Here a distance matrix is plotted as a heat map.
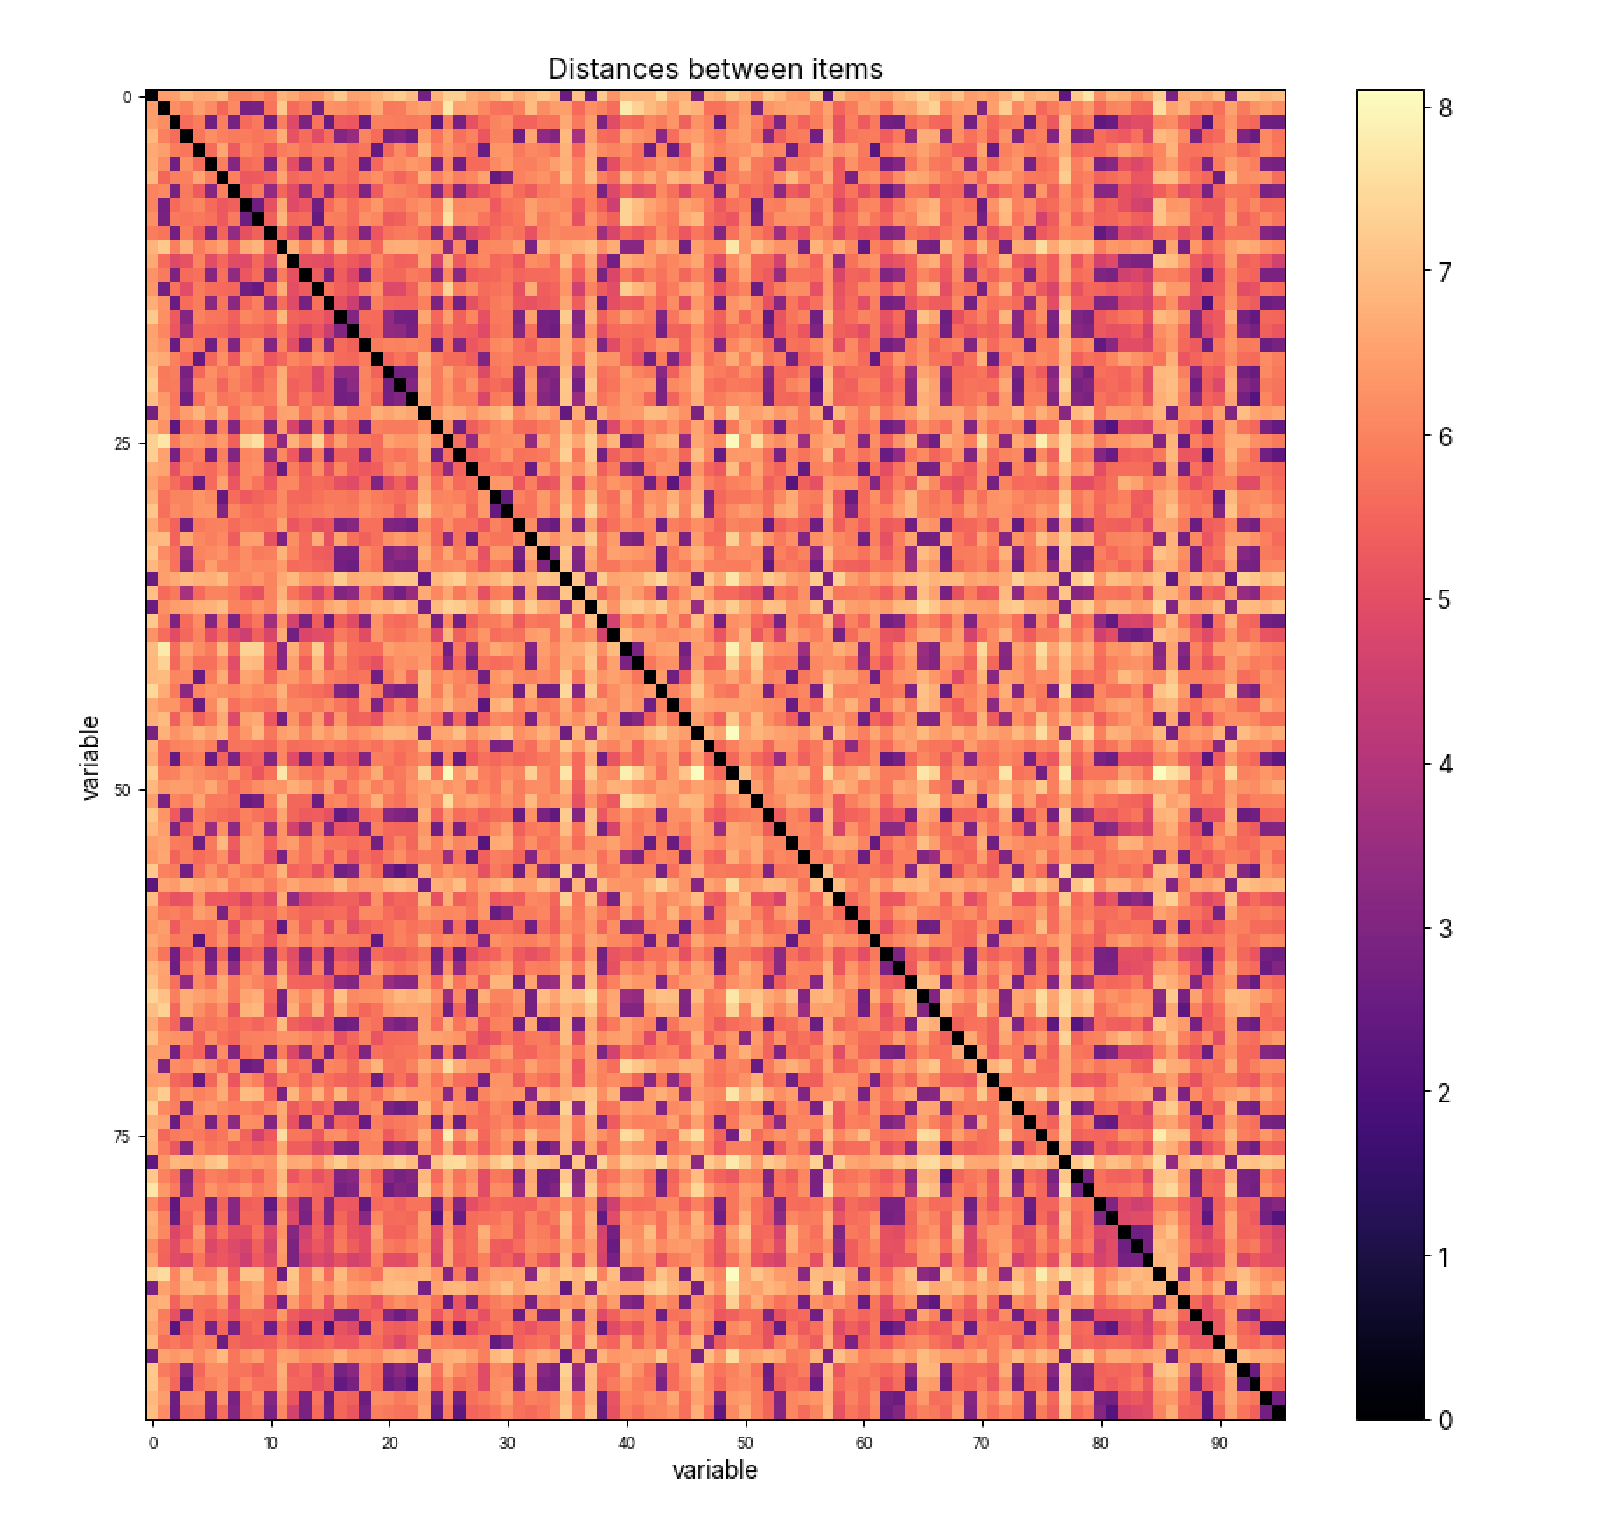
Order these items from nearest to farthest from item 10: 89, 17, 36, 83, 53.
89, 53, 83, 17, 36
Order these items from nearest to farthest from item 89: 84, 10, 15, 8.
15, 10, 84, 8
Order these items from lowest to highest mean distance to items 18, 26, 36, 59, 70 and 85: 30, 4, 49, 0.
30, 4, 49, 0
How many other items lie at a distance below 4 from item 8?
5
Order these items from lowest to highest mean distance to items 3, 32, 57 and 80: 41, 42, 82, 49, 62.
62, 41, 82, 42, 49
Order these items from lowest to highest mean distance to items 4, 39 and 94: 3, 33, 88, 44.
44, 88, 3, 33
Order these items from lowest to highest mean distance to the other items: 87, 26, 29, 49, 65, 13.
13, 26, 87, 29, 65, 49
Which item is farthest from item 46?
49
